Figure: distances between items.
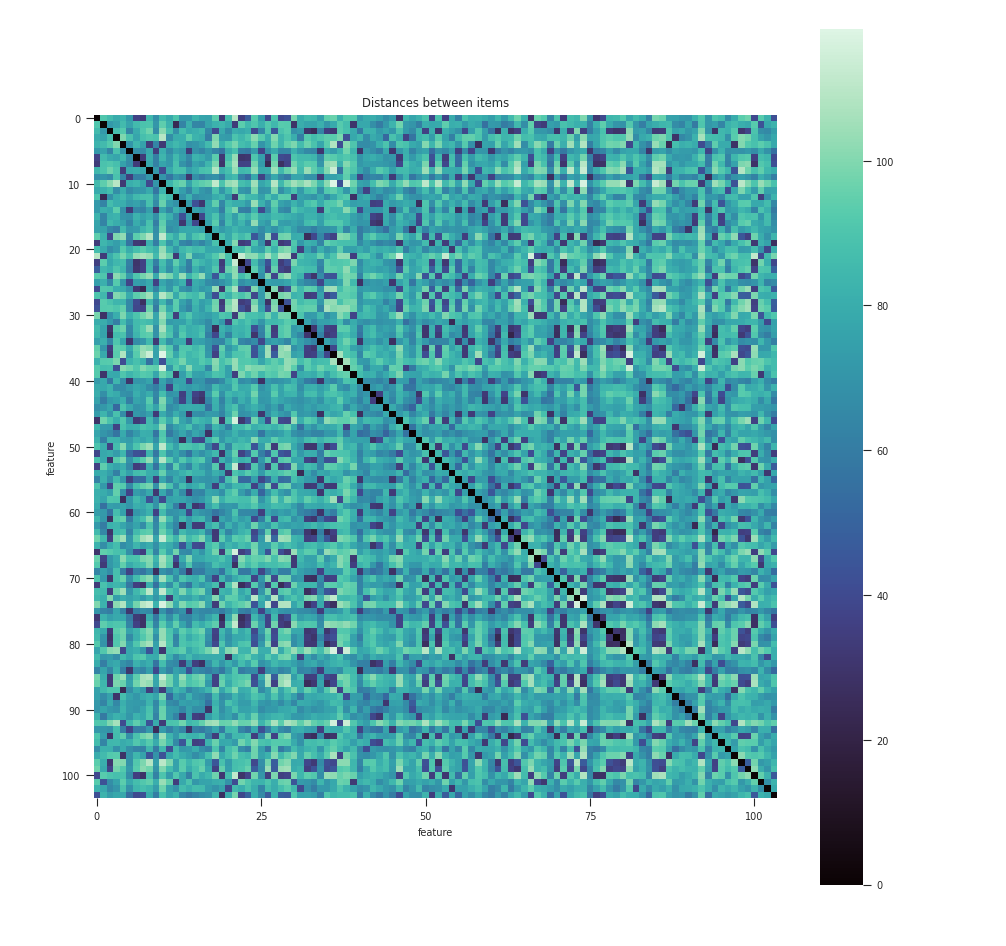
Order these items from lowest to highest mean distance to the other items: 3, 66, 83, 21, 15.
83, 15, 66, 3, 21
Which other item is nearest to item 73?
11
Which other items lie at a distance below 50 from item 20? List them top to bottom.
31, 54, 82, 102
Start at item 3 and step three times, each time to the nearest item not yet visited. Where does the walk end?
38
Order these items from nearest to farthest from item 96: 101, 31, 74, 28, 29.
28, 29, 31, 101, 74
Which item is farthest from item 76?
21
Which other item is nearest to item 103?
19
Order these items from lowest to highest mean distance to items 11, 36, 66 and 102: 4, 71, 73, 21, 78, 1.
71, 78, 73, 1, 4, 21
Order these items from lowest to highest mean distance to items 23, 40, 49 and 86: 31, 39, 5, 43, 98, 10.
5, 43, 98, 31, 39, 10
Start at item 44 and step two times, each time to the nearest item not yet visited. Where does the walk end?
48
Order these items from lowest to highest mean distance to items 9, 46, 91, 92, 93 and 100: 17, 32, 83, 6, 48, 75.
75, 6, 83, 48, 17, 32
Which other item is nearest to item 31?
54
